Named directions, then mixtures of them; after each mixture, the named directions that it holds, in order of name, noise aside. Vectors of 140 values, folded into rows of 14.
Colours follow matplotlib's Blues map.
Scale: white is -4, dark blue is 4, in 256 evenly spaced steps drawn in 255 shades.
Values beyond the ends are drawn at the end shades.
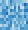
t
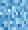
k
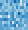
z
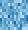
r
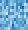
t.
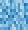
r, t.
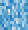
k, t.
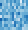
r, z.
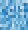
t.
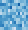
k, r.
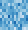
r.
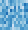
t.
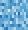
k.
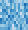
r, t.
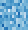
k.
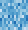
r.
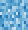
k.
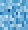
k.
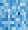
k, z.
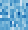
t, z.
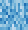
r, t.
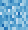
k.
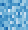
k.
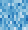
r.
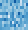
z.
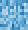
t.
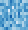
k, t.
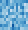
t.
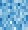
k, r.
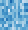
k, t.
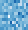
r, z.
